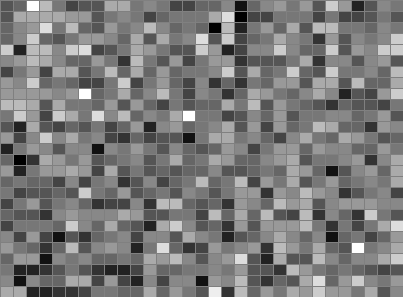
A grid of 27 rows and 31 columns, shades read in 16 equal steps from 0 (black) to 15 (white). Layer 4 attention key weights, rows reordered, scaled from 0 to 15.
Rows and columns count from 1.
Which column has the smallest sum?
8
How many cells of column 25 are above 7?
11
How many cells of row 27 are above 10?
3
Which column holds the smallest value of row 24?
4
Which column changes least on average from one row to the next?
19
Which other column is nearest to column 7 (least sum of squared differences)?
30
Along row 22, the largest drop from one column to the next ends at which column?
26
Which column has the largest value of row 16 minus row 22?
5
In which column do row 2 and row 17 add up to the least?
20
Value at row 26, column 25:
13
